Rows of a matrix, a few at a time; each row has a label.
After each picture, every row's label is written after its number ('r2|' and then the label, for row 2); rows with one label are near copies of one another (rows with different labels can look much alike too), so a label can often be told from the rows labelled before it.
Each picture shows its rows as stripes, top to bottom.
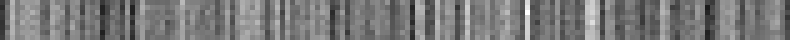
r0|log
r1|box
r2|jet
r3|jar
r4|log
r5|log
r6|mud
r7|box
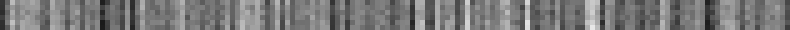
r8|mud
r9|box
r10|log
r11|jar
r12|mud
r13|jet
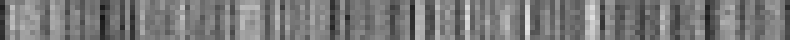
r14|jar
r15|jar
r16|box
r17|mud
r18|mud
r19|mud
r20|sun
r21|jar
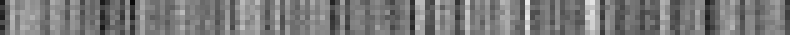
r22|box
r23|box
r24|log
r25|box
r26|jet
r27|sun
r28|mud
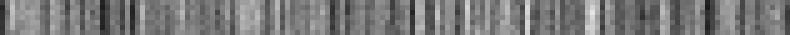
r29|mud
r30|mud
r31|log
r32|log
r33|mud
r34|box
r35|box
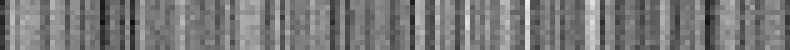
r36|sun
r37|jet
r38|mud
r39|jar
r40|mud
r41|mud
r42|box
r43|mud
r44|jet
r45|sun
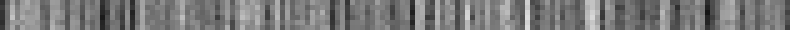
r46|sun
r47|mud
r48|mud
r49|mud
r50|box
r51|jet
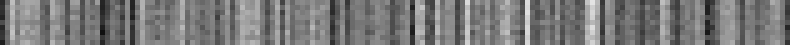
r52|log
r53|box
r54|jar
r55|log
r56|mud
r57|jar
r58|mud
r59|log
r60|jar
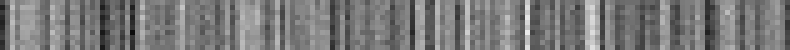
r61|log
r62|log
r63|jar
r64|jet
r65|log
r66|jar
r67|jet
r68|sun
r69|box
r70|jet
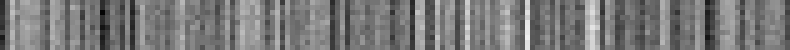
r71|jar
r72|log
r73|mud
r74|sun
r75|jet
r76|jet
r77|jet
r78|sun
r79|sun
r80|jet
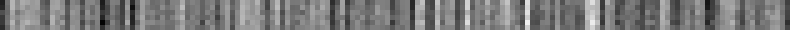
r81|mud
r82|mud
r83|jet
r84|log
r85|jet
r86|log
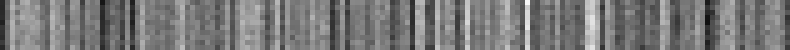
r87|sun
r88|log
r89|sun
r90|jar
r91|box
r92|jet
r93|box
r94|jar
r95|sun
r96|log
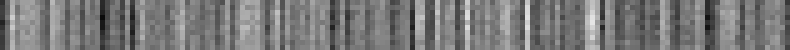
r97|jar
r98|jet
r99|mud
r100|mud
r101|sun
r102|mud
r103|mud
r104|log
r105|log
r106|jar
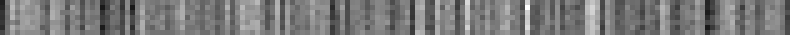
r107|jar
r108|jet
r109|sun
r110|jar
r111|sun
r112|mud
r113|box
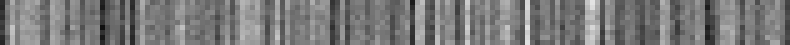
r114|box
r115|box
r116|box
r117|sun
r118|jar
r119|mud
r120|mud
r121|sun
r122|log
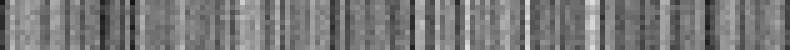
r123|box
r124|jar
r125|jar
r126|mud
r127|box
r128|box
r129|box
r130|mud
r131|mud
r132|log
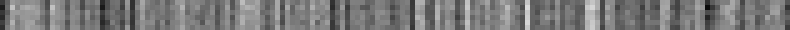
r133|box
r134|jar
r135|log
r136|sun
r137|jet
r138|box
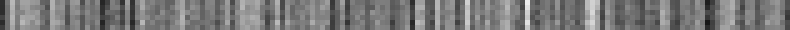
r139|jet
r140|jet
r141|log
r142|jar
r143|sun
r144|mud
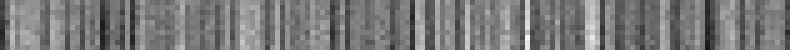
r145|box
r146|jar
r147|mud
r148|mud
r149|jet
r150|jet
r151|jar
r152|jet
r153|jet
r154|mud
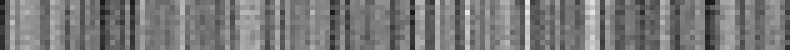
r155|sun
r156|log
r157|jar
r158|sun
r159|log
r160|jar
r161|mud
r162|jar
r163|mud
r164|jar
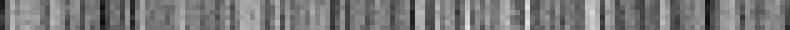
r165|sun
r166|sun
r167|box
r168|mud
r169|mud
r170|jar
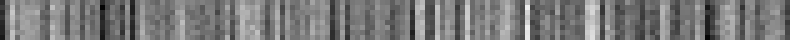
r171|box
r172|jet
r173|log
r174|mud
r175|box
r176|sun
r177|box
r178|sun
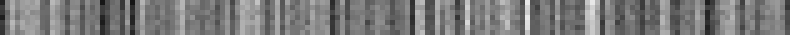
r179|box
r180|log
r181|sun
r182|box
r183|mud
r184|jet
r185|box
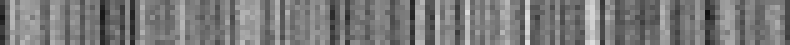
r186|mud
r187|log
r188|mud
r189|sun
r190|log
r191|log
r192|box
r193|jar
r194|jet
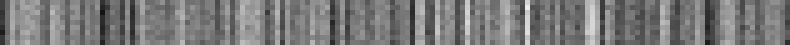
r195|mud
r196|jet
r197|mud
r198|sun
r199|jar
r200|jet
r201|sun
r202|sun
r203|jar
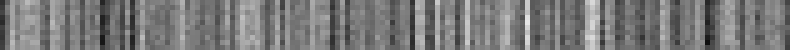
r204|jar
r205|jar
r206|sun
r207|jet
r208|jet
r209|sun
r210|mud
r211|sun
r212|mud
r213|box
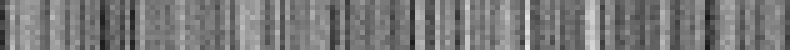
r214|sun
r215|mud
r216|box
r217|sun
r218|jet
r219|jet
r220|sun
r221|jar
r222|box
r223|jet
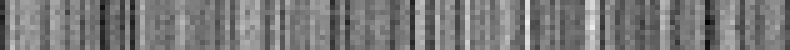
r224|box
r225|box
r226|jet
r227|sun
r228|sun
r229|log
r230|sun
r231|sun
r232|mud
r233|mud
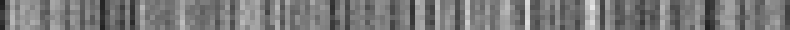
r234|sun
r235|sun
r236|mud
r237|log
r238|log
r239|sun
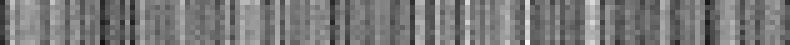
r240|jar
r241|log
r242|sun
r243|sun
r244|jet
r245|sun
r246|jet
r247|sun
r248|jet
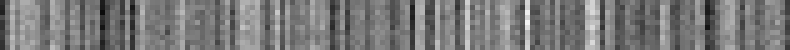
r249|jar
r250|box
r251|sun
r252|mud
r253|jet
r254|mud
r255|log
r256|mud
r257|log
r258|jar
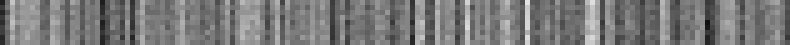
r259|log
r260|mud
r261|log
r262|jar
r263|mud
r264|mud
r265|jar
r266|box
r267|sun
